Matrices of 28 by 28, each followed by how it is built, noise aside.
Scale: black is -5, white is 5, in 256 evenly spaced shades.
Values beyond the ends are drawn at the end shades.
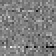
uneven rows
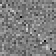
banded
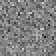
noise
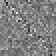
banded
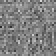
blocks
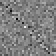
banded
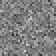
noise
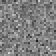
noise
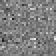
uneven rows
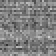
blocks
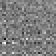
low rank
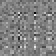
low rank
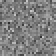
noise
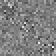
block diagonal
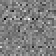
uneven rows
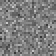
noise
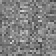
blocks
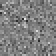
block diagonal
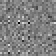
low rank
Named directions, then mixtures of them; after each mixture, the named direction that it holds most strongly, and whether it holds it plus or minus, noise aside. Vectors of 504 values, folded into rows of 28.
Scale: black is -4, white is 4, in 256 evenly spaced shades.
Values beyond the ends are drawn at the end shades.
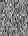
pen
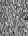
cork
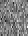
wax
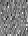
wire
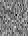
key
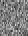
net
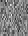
pen, plus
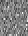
wire, plus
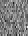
wax, plus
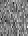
wax, plus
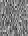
pen, minus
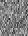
pen, plus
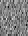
wire, minus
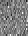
wire, plus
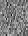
wire, plus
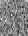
wax, minus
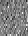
wire, plus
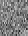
net, minus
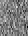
wax, minus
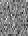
wire, minus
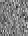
cork, plus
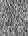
cork, minus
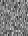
net, plus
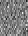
wire, plus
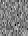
net, minus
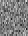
net, minus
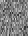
pen, minus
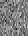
wax, plus
